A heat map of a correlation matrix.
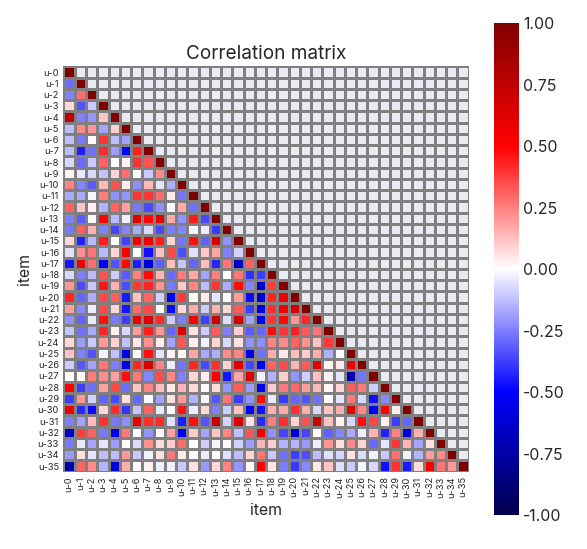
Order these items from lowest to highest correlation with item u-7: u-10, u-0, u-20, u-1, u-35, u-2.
u-1, u-2, u-0, u-35, u-10, u-20
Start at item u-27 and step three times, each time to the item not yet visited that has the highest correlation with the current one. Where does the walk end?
u-17
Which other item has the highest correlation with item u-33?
u-29
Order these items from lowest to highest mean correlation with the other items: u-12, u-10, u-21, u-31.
u-12, u-10, u-21, u-31
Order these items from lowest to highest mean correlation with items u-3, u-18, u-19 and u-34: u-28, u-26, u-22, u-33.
u-33, u-28, u-26, u-22
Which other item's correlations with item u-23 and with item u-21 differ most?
u-10
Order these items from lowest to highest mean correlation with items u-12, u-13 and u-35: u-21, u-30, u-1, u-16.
u-30, u-21, u-1, u-16
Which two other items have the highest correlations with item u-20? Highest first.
u-21, u-19
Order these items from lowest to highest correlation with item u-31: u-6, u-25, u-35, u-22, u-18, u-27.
u-25, u-35, u-18, u-27, u-6, u-22
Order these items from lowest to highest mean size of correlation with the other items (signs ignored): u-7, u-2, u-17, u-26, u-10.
u-2, u-10, u-26, u-7, u-17
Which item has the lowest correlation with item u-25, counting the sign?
u-27
